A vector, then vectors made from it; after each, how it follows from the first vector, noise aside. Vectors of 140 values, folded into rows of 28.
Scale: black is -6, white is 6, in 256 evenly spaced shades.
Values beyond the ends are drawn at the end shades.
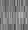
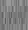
wrapped around, shrunk.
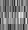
scaled up.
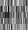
reversed, negated, scaled up.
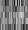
scaled up.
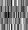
reversed, negated, scaled up.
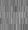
shrunk.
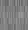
shrunk.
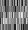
scaled up.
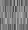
copied.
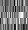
scaled up.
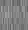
reversed, shrunk.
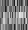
scaled up.
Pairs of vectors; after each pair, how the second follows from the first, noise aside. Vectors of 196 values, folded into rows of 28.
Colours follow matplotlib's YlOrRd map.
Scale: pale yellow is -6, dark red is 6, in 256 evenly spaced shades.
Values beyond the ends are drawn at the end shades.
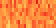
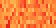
sign-scrambled.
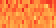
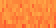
reversed, shrunk.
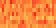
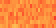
wrapped around, shrunk.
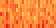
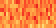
negated.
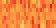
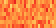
sign-scrambled.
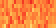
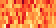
scaled up.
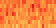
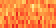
negated.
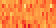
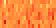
wrapped around, partly zeroed.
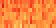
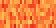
sign-scrambled.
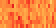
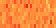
wrapped around, partly zeroed.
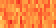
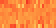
wrapped around, partly zeroed.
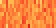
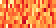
scaled up.
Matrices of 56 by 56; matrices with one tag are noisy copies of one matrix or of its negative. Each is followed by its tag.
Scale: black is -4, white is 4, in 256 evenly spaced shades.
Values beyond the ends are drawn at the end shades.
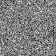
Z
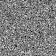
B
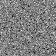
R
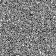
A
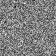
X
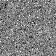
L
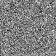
Z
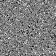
R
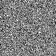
L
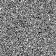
L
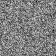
Z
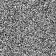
X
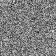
Z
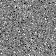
X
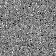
A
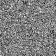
Z
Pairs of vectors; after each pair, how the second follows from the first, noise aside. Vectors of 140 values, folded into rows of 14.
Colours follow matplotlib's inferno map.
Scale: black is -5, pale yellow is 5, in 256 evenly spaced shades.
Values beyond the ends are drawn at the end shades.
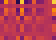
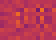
wrapped around, shrunk.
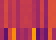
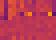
wrapped around, partly zeroed.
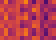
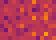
negated, partly zeroed.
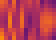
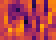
wrapped around, negated, scaled up.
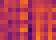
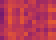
wrapped around, shrunk.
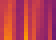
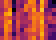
wrapped around, negated, scaled up.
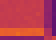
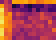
reversed, negated, scaled up.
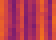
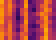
wrapped around, negated, scaled up.
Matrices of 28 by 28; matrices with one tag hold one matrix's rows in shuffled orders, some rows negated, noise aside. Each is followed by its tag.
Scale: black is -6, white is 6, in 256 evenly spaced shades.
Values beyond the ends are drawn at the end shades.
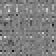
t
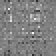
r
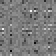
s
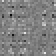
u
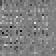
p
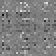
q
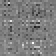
r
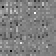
p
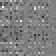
p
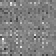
p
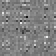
q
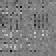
p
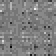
s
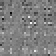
s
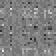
s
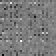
p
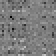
u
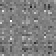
s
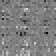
q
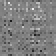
r
